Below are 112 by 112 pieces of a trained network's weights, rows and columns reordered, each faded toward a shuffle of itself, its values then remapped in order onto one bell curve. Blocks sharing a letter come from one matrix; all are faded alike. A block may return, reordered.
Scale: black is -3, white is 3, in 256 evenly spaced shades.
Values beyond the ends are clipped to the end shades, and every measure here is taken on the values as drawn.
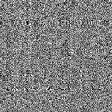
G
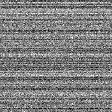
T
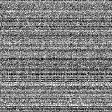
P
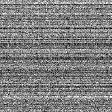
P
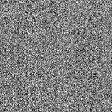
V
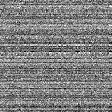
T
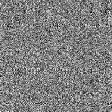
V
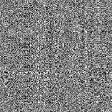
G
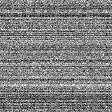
P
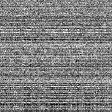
P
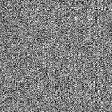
G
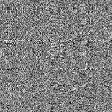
G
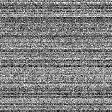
T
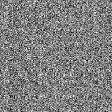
V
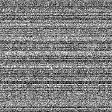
P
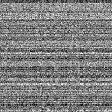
T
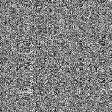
G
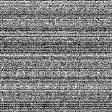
P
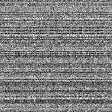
P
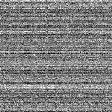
T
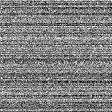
T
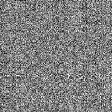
V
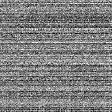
P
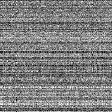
P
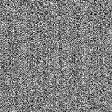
V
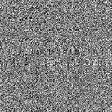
G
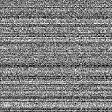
P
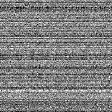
P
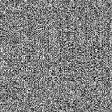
V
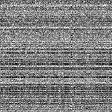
P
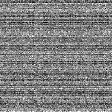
P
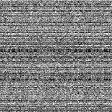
T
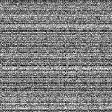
P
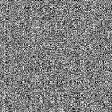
G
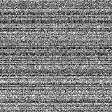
T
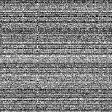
P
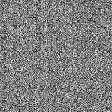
V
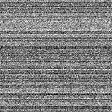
T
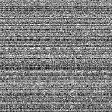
T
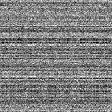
T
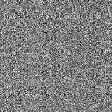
V
